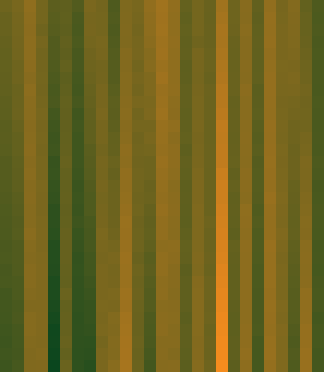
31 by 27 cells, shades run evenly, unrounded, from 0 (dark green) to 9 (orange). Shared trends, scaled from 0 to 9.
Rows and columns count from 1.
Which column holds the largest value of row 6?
19
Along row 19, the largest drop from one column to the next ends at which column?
20
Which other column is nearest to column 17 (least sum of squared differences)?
4
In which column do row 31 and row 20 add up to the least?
5
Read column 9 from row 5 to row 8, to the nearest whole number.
4 4 4 4
